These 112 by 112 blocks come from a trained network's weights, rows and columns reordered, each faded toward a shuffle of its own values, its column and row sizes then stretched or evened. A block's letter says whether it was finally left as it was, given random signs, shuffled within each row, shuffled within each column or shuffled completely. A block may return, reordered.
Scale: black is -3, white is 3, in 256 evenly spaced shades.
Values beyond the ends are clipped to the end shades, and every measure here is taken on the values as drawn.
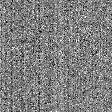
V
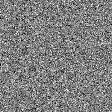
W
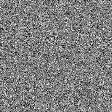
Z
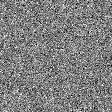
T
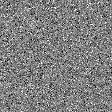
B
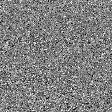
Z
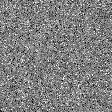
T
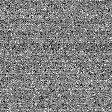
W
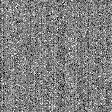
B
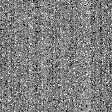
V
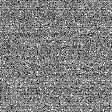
V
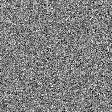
B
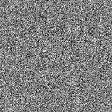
V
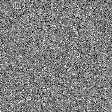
Z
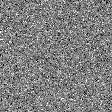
T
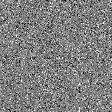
Z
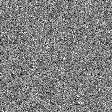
W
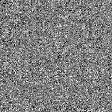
V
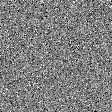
T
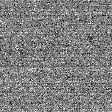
V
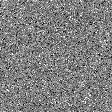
T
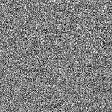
V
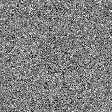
V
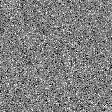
T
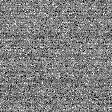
W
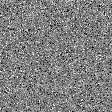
T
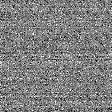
V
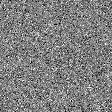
T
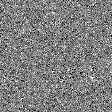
Z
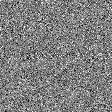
W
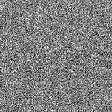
V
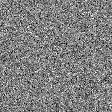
T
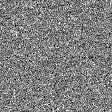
W
